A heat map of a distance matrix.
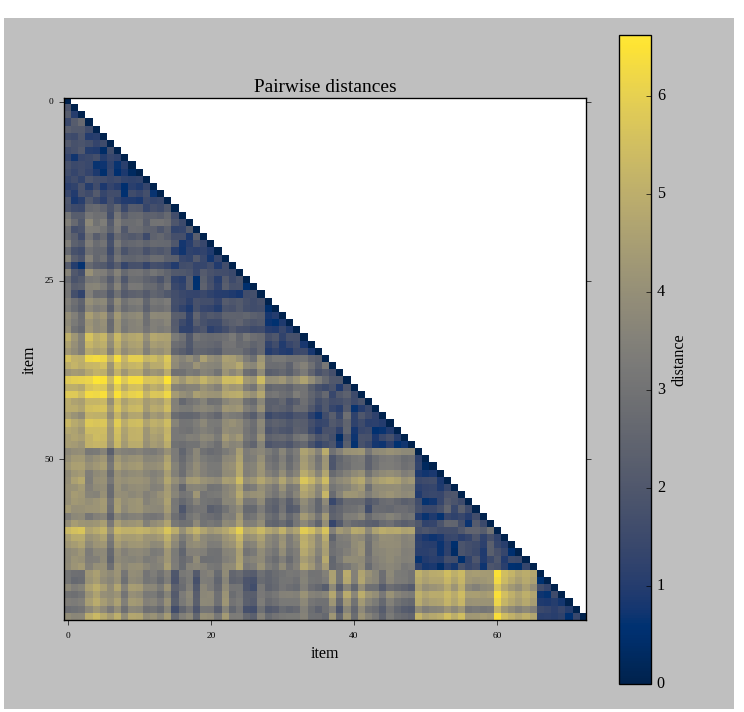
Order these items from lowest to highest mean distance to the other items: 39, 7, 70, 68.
68, 70, 7, 39
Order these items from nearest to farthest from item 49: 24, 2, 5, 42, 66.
42, 5, 2, 24, 66
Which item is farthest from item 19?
39
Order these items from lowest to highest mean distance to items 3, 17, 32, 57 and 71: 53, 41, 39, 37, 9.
9, 37, 53, 41, 39
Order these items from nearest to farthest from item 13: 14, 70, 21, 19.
14, 21, 19, 70
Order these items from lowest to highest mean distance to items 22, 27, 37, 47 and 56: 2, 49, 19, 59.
59, 19, 49, 2
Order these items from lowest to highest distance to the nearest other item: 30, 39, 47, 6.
47, 30, 6, 39
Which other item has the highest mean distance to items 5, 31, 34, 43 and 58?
60
